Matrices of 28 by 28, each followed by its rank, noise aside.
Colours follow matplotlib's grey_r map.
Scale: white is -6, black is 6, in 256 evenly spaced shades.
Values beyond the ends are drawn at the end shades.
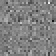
four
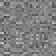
three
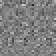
five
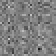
four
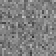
six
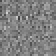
five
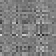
two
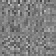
three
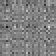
three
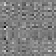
three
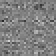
four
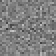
six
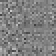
five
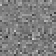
six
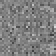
five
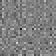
three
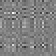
two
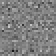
six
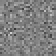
four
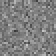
six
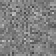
six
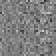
four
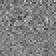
six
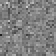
five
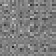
four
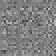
five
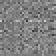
four
